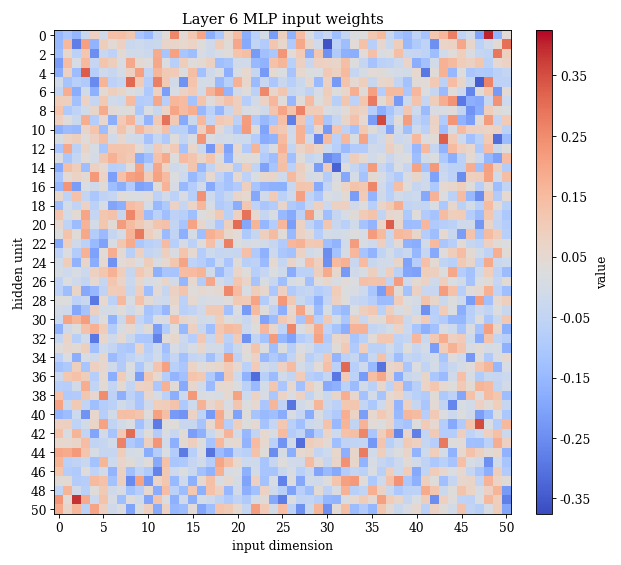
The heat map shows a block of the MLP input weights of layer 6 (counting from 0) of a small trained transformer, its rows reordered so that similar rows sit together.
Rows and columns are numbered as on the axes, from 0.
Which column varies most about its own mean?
11
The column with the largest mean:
48
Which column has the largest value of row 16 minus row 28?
35
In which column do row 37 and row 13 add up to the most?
12
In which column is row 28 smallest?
4
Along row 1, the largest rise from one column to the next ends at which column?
3
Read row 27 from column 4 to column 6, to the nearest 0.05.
-0.15 -0.05 0.1
